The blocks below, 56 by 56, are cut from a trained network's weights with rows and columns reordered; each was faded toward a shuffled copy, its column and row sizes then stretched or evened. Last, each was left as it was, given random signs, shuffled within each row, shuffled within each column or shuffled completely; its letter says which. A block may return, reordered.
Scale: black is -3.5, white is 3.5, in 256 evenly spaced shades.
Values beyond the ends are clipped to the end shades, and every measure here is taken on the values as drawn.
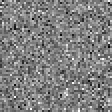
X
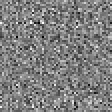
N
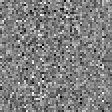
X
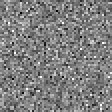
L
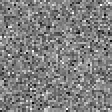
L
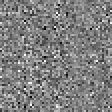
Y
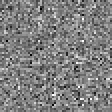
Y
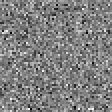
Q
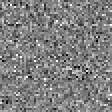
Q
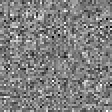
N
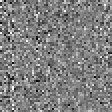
X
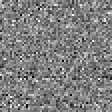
Q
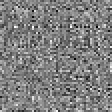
N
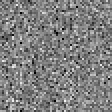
X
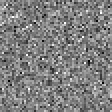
L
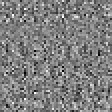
N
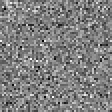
Q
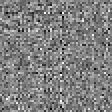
N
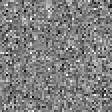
X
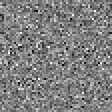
Q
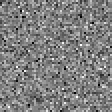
L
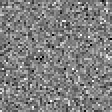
L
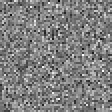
X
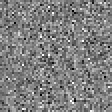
X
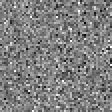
X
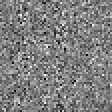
X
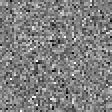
X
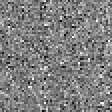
X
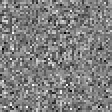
N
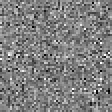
Y
